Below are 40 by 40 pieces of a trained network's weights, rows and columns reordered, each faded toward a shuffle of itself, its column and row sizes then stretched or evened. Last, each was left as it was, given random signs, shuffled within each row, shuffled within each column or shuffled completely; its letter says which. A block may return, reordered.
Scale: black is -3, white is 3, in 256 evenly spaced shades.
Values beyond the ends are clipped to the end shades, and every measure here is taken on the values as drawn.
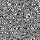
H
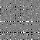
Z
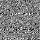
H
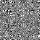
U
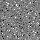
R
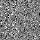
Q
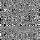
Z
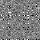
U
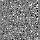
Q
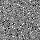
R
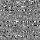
H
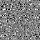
H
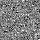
R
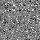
H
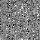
Q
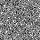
R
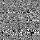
U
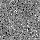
R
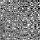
Z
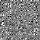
U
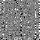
U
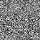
H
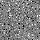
Q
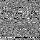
H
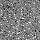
R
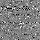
H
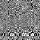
Z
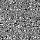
H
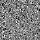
Q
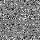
H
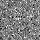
R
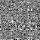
U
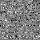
H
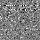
H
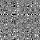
Z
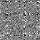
U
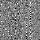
Q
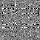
U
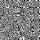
Z
